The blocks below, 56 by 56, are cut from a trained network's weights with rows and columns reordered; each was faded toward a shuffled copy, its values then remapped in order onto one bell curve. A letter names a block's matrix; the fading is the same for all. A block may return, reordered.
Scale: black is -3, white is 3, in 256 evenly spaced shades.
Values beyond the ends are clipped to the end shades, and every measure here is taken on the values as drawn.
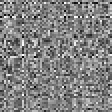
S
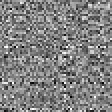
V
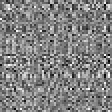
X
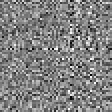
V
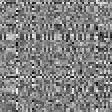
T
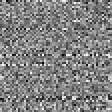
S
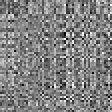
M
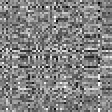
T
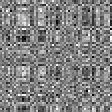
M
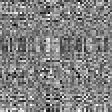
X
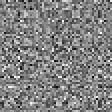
X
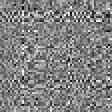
T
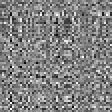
X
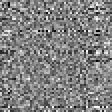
S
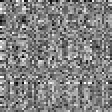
S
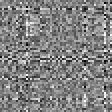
T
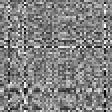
T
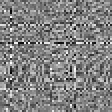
T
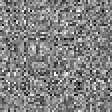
X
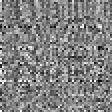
S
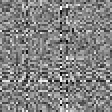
T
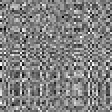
M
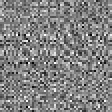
V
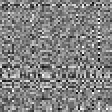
T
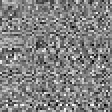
V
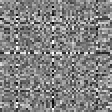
T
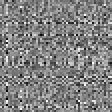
T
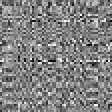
M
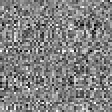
V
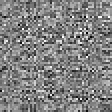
X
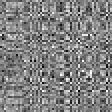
M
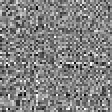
V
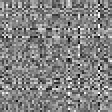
T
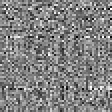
S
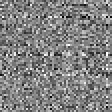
S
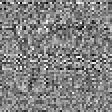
S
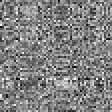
V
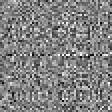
V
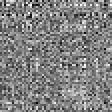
S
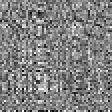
S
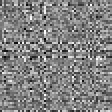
T
